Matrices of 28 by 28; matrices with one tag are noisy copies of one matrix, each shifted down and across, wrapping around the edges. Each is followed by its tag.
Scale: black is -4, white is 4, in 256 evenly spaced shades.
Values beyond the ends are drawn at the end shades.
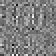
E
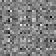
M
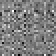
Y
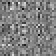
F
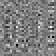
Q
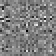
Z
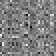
M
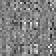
F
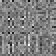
E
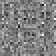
M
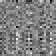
Q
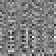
Q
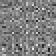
Y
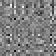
E
